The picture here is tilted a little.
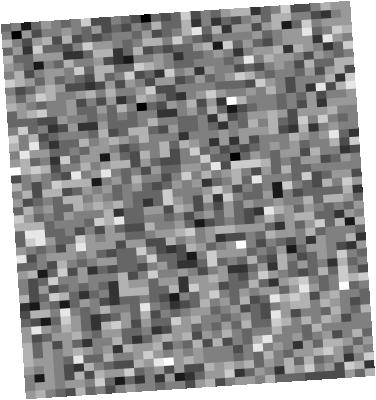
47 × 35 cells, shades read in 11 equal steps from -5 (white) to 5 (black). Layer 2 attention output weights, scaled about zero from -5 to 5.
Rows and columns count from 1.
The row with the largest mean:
13
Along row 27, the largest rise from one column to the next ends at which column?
4
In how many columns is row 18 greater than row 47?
11
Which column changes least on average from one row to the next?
19
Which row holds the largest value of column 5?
36
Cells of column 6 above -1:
29
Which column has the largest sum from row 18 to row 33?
12
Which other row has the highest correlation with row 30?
21
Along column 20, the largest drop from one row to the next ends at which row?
3
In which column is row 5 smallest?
33
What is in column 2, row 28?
-3
